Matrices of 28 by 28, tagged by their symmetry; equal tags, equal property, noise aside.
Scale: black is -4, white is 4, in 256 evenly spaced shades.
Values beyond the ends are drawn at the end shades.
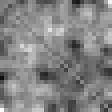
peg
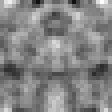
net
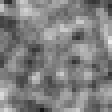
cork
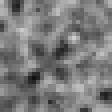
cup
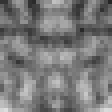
net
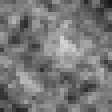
cup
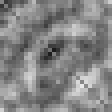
peg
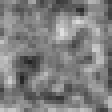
cork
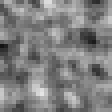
cork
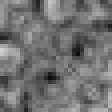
peg
